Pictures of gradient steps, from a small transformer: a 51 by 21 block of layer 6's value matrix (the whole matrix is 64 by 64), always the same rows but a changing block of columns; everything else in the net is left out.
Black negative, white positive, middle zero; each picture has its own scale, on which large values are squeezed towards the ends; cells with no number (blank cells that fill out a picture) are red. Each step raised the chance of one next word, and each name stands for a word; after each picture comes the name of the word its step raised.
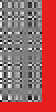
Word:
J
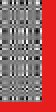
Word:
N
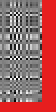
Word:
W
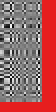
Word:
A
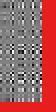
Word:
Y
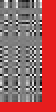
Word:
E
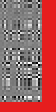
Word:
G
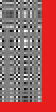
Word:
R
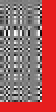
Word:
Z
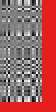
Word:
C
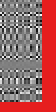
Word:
W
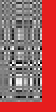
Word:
G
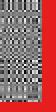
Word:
C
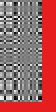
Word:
J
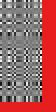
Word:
E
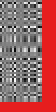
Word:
A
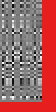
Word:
G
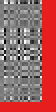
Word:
N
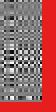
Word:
G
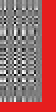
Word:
C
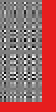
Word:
R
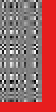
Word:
Y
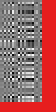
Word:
R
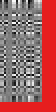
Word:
E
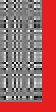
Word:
G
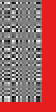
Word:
R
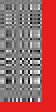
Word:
C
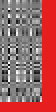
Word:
C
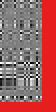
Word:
G
